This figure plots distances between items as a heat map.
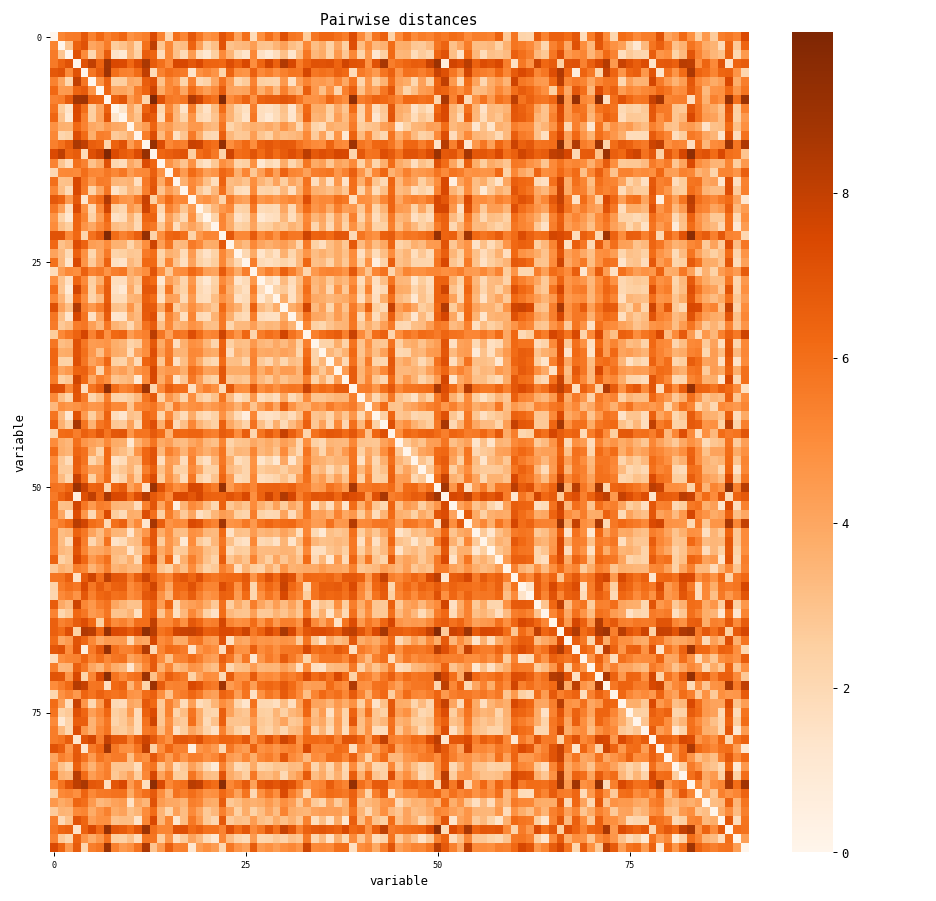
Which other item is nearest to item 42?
25
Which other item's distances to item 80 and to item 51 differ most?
3
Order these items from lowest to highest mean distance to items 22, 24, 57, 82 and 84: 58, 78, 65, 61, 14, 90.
14, 58, 90, 61, 65, 78
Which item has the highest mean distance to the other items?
66
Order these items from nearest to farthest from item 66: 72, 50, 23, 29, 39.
29, 23, 39, 72, 50
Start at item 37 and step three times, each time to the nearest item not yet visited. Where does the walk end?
46
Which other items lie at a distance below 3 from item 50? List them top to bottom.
7, 12, 54, 72, 83
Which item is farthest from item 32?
13
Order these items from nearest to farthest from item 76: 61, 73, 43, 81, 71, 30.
81, 43, 30, 73, 61, 71
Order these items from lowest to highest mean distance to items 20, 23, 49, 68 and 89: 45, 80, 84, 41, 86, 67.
45, 86, 67, 41, 80, 84
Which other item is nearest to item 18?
79
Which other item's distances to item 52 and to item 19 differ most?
16
